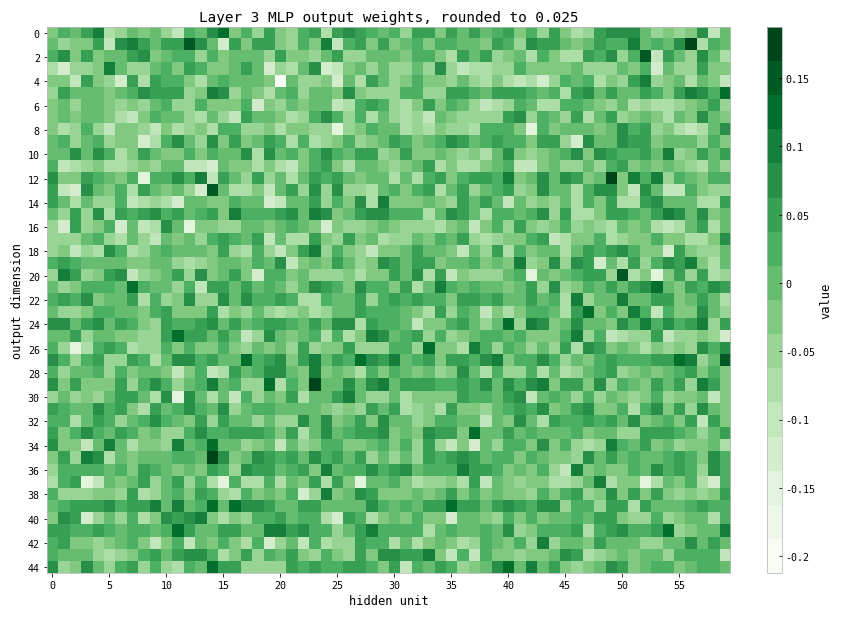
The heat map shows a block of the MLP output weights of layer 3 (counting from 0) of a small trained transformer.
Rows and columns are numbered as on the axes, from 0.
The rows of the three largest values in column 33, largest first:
26, 43, 33
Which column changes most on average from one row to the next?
14
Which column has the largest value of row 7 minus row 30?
11
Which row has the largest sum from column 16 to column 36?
27
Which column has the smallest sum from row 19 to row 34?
8
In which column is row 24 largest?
40
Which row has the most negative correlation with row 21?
20
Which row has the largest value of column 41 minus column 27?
19
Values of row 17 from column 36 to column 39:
0.05 -0.05 -0.075 -0.05
